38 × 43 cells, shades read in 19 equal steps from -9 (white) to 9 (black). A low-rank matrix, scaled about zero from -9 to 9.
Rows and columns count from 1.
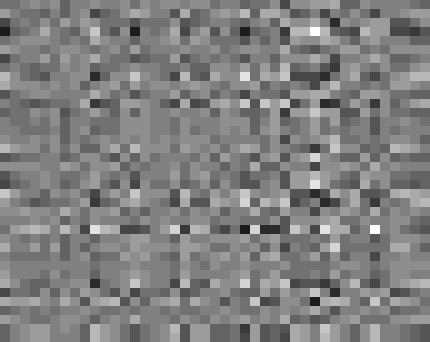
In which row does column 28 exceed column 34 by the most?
26
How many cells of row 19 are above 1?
5
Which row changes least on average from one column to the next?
30
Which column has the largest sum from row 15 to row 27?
29
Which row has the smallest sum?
34
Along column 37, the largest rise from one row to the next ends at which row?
22
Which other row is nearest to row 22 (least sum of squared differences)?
17
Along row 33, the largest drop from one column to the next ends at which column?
35
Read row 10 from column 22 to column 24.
0 1 -1
